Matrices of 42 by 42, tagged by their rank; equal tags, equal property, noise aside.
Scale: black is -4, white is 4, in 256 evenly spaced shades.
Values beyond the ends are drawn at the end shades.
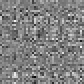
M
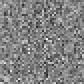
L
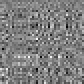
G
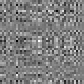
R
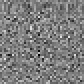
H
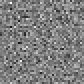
L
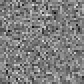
L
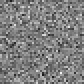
L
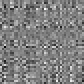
R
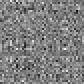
H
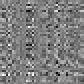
R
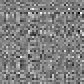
G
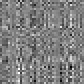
G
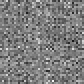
M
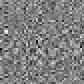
M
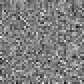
L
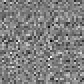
M
